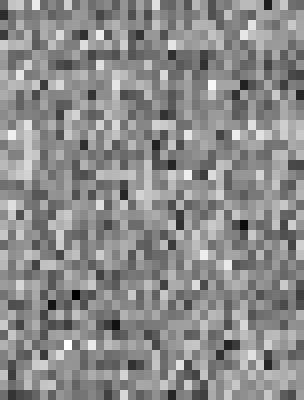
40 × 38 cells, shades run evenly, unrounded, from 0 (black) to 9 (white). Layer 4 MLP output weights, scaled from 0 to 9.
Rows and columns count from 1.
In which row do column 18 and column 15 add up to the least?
33
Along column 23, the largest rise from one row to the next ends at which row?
24
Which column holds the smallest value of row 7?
26
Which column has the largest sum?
4
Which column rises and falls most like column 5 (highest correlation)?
30
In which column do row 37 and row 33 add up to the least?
15
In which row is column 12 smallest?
10
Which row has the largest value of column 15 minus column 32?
9
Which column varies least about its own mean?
35
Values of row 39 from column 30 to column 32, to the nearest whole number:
7 5 5
